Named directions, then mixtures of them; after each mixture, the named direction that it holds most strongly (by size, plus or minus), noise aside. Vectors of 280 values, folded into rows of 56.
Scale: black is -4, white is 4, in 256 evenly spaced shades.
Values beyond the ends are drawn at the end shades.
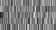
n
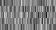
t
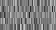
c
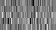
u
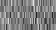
u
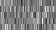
t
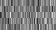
u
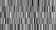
c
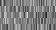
t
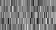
u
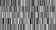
u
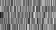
n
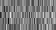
u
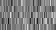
u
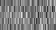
t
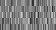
u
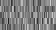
n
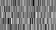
u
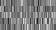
u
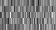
u
